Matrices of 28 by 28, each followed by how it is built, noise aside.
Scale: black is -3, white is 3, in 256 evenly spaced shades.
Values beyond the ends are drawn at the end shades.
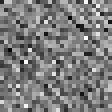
Toeplitz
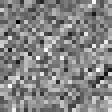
Hankel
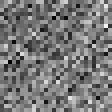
Hankel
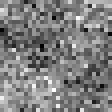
smooth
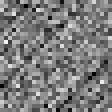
Hankel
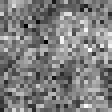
smooth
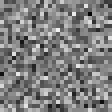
noise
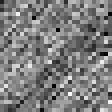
Hankel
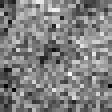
smooth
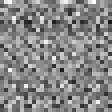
repeating columns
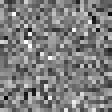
noise
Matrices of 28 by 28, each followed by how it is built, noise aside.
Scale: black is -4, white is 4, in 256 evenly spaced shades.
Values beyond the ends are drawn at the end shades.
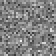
repeating rows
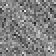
Toeplitz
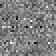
uneven rows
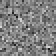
diagonal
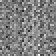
repeating rows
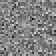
repeating rows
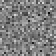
repeating rows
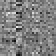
low rank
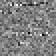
uneven rows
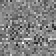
uneven rows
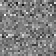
uneven rows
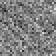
Toeplitz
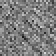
Toeplitz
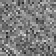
Toeplitz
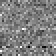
uneven rows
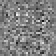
low rank
